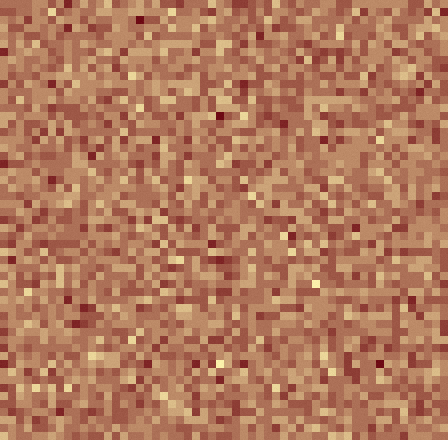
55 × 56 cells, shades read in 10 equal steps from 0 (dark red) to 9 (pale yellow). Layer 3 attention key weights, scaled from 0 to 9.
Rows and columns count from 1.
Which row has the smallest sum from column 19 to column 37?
28
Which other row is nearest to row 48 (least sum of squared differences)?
22
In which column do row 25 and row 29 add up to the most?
32
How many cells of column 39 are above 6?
2
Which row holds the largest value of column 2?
47
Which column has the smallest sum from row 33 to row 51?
56
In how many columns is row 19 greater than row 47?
20
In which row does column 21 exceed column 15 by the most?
50
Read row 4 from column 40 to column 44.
4 5 4 7 4
